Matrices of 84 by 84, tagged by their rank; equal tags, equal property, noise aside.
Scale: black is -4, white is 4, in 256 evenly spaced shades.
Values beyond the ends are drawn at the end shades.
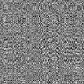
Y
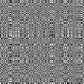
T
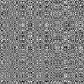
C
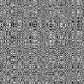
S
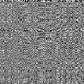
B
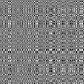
T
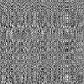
S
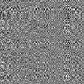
B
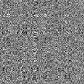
Y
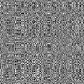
B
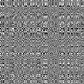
C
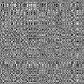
S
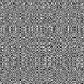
S
